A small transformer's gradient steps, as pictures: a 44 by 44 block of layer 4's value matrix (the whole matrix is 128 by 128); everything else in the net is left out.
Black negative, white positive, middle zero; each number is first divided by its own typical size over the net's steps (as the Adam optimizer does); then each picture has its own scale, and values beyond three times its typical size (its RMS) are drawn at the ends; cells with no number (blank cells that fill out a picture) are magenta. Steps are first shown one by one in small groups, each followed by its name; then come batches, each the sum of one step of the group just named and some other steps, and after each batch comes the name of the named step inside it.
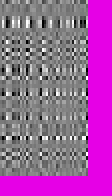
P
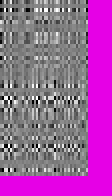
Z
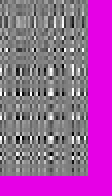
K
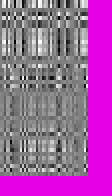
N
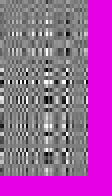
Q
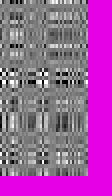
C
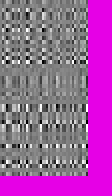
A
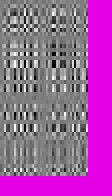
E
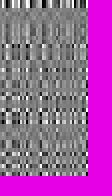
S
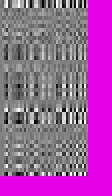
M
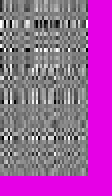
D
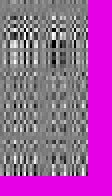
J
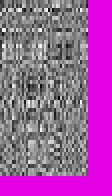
A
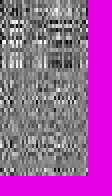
Z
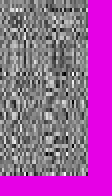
J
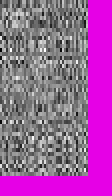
D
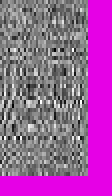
K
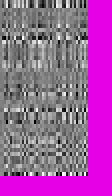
M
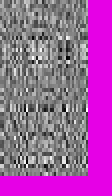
S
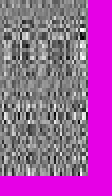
S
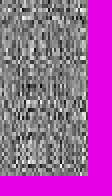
K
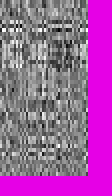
S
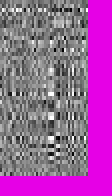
K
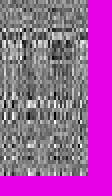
K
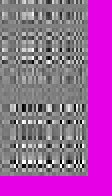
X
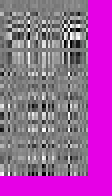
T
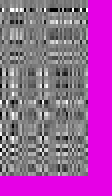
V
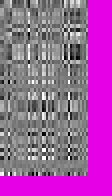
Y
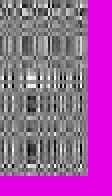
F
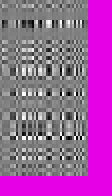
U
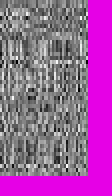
F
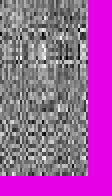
Y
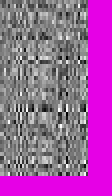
Y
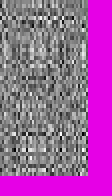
U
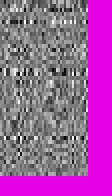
V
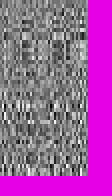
U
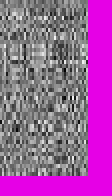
Y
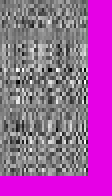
U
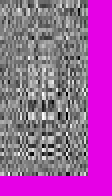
Y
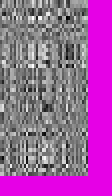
Y
